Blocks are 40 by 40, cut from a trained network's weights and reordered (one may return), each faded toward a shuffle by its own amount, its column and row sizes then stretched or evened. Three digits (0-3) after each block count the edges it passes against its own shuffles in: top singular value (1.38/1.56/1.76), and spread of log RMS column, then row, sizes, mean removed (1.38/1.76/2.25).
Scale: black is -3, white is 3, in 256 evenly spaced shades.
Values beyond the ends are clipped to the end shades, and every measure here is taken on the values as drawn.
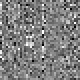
2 3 1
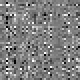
1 3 3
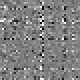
2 3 3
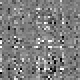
0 3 3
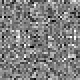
3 1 2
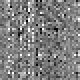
2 3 1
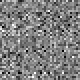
2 1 2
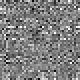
3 1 3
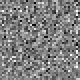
1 1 1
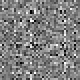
3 2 2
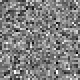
3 2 0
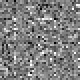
0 2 1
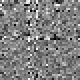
2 2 2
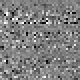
1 1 3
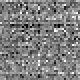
1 2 1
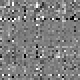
2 3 3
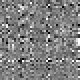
3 3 2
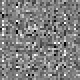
0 3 2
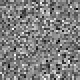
2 1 0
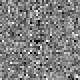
0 2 1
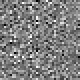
2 3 0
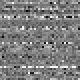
2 0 3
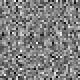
3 1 2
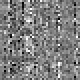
1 3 0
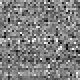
0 1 0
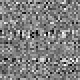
3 0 3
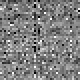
0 2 1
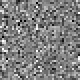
0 2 0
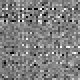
1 0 3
